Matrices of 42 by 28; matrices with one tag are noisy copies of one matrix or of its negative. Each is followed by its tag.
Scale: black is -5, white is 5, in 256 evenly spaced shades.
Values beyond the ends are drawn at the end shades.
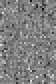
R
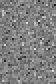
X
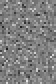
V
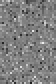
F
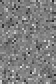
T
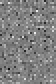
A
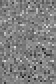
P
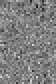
R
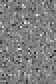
V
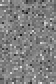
F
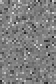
T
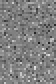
P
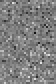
P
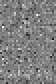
V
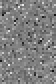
X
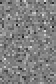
A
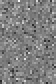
T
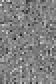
F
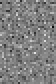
A
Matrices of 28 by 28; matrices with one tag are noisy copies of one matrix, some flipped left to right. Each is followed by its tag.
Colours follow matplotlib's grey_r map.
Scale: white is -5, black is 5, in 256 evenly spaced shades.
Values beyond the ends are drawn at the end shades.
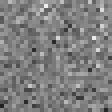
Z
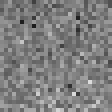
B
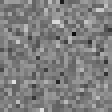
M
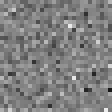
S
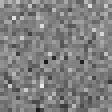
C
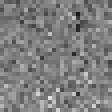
B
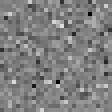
M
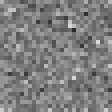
S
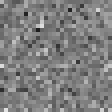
S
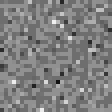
M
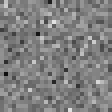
M
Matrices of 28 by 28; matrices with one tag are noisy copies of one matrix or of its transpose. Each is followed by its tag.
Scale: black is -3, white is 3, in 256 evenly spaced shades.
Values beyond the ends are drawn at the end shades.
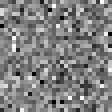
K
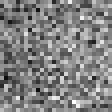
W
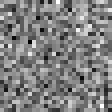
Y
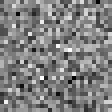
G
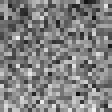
W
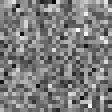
Y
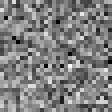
Y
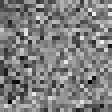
W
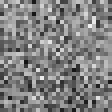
G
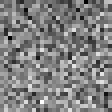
W
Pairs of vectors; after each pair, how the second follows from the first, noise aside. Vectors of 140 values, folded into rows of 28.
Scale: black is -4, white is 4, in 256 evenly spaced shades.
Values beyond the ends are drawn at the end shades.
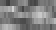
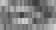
wrapped around.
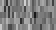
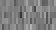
reversed, shrunk.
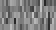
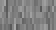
reversed, shrunk.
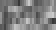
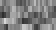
wrapped around, negated.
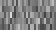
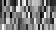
reversed, scaled up.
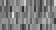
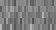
reversed, shrunk.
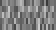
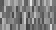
wrapped around.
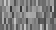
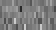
partly zeroed.
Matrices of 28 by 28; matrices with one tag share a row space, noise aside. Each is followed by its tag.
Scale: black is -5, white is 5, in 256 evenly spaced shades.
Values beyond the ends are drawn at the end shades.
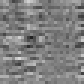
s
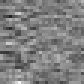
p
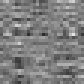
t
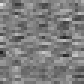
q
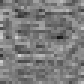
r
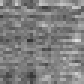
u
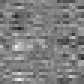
t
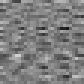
q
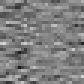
p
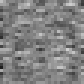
r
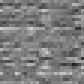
u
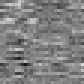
p
